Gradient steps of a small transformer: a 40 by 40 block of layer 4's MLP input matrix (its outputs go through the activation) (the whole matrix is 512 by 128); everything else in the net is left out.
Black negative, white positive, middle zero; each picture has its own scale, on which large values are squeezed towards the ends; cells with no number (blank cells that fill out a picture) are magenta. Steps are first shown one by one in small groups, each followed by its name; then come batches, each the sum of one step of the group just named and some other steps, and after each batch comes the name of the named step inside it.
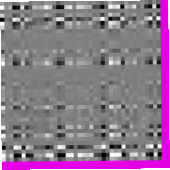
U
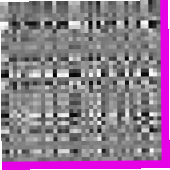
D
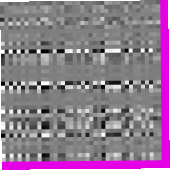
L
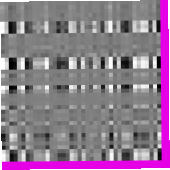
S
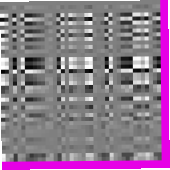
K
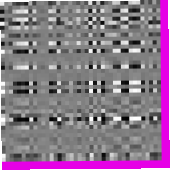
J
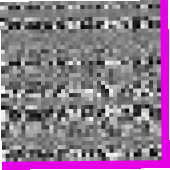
L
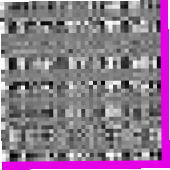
S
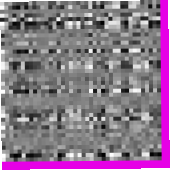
U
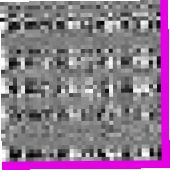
S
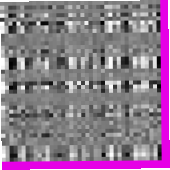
S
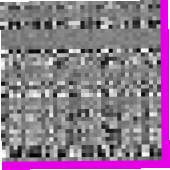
D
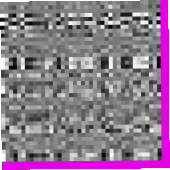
K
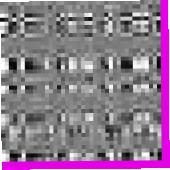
S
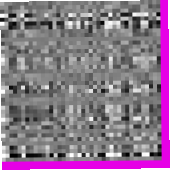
J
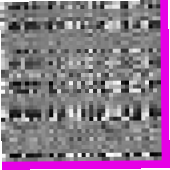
K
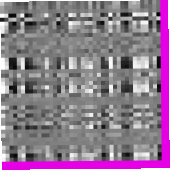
S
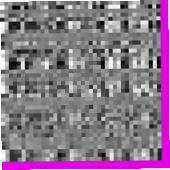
S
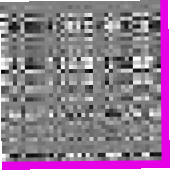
K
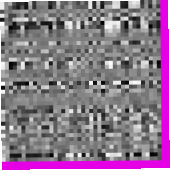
J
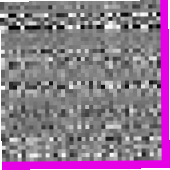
L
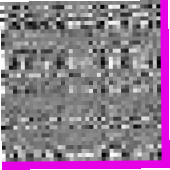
U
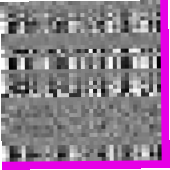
S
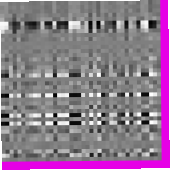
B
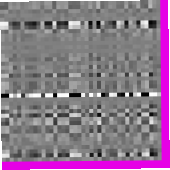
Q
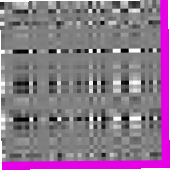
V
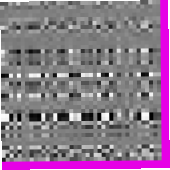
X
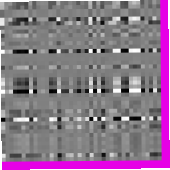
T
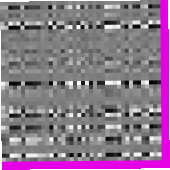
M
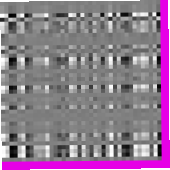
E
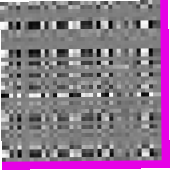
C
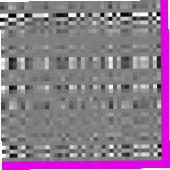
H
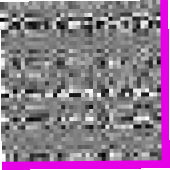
Q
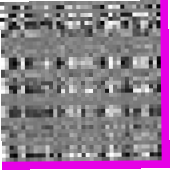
E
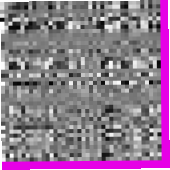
M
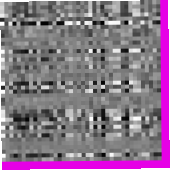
V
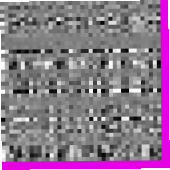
T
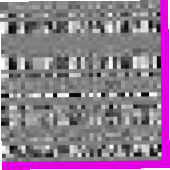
Q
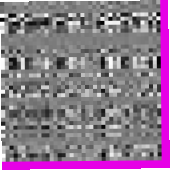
H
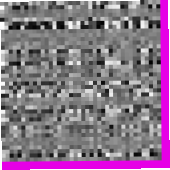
C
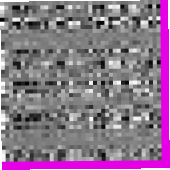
V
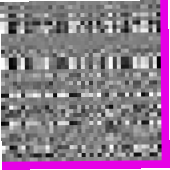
B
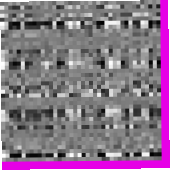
C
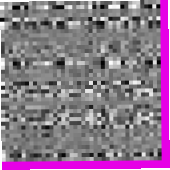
B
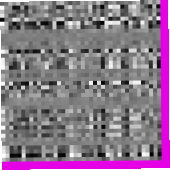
V
